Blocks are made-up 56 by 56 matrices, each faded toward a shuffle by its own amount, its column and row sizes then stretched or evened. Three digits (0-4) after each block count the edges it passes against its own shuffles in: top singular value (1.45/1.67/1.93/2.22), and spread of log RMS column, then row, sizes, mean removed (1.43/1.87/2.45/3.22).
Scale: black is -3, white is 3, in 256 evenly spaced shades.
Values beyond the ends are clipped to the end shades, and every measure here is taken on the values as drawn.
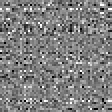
3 2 3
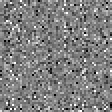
1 2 1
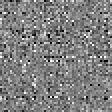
1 2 3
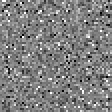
2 1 1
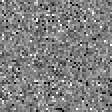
0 0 1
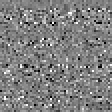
2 0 3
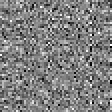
4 2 0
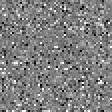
0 1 2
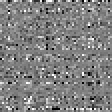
2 2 4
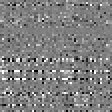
4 1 4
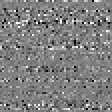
0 1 4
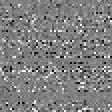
2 1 4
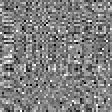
4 0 1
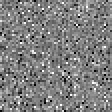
0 1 0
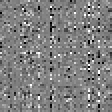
2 4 2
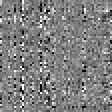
2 4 1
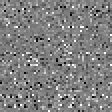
0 0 2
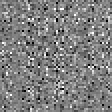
3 3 1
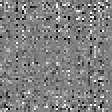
0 3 3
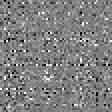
1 2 3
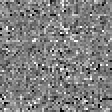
0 1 2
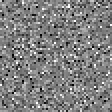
1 0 0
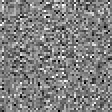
2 2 0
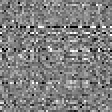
4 0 3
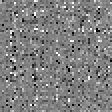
0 3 1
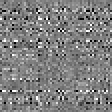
4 2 4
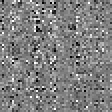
2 3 2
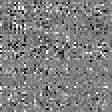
1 3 3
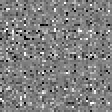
1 2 3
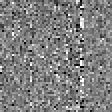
2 3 0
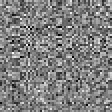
4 1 2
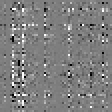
2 4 3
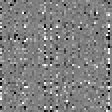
4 3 1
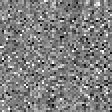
3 1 0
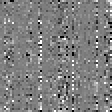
1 4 2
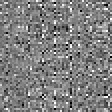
4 3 0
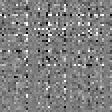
3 3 3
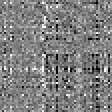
4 3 3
